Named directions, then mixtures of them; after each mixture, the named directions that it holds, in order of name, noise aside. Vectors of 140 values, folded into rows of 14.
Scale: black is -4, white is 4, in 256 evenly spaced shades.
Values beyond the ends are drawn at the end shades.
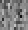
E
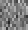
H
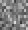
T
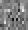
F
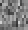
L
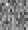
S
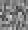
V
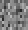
E, H, V.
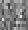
E.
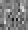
F.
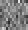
H.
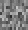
V.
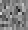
F, V.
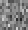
F, S, V.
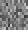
H, S, V.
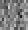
E.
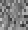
H, T.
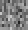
E, S, V.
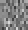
F, H.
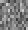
F, S.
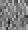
H.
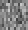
E, F, S.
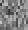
L.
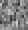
L.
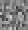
V.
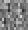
E, F.
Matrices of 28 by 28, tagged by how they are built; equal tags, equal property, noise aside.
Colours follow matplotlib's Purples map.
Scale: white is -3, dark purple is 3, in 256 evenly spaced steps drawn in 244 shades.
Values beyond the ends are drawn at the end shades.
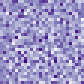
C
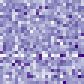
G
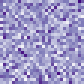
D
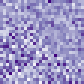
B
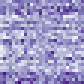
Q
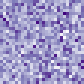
D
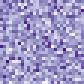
D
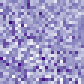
B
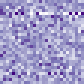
G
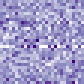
G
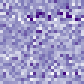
G
